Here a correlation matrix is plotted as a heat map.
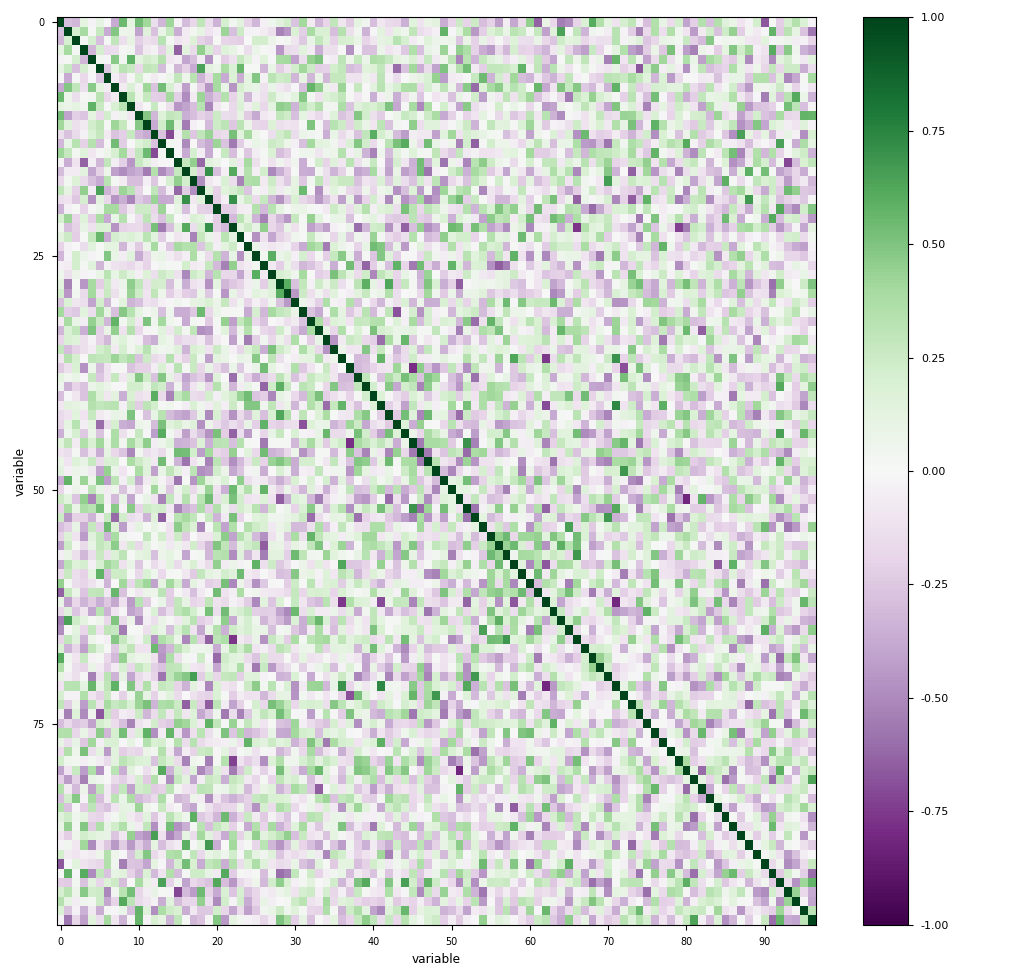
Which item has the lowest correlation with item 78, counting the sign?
53
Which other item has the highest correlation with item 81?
96
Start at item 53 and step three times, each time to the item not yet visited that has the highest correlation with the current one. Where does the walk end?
85
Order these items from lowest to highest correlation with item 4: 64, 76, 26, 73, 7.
76, 64, 26, 73, 7
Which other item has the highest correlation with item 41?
71
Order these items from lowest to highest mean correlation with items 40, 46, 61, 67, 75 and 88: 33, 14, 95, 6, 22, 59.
14, 95, 6, 33, 59, 22
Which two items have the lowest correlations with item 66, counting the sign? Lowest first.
22, 19
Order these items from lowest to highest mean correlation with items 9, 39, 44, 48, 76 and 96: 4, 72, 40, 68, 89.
68, 89, 40, 4, 72
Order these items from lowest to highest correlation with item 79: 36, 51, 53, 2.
51, 53, 36, 2
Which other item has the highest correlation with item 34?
44
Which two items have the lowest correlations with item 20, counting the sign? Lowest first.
68, 94
